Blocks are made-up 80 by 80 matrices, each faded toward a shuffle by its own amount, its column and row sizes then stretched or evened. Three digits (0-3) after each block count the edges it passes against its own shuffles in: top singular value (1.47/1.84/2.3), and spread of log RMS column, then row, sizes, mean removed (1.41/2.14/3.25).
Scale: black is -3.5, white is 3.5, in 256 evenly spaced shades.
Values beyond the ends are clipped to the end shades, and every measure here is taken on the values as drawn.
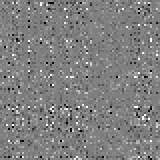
1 2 2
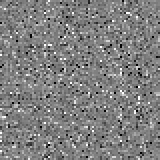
1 1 1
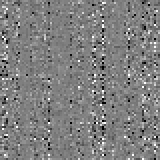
0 3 1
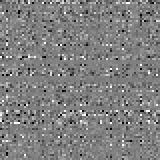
0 2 3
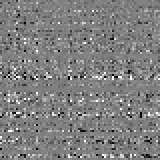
0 2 3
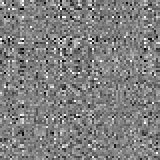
3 2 2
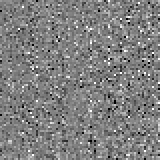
0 2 0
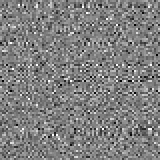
3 0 2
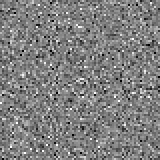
2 1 0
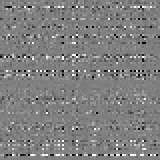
3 1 3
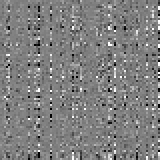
3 3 2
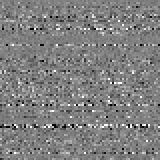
0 0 3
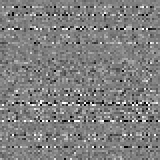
3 1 3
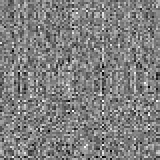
3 2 1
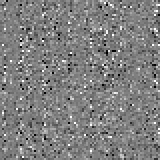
1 2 1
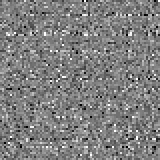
2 1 2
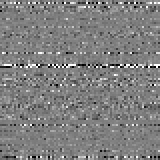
3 0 3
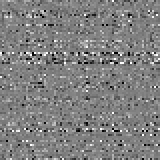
2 1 3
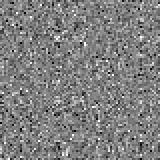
2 1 0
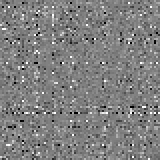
1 2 2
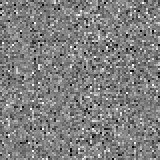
0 1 0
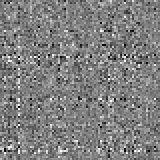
1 2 2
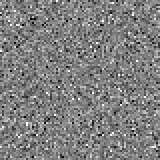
1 0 1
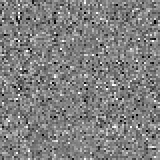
1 1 1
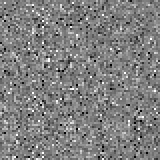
1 1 0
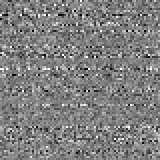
0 0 3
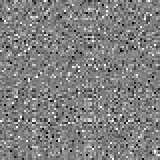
3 0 1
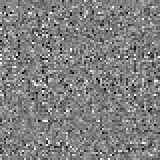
1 1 2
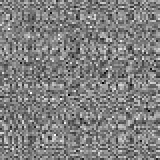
3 0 1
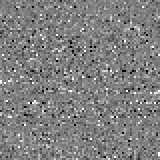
0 0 2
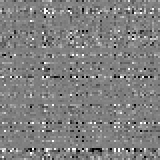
1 2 3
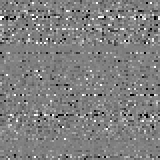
1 0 3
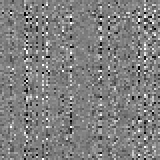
3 3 1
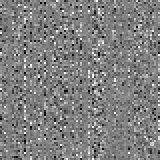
1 3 0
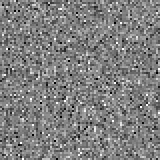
1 0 0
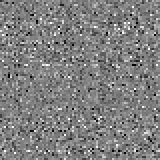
1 0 2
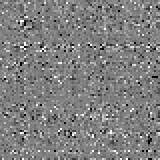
2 1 2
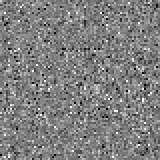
0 1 1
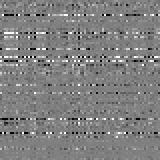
3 1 3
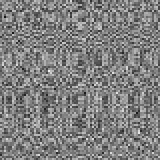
3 0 1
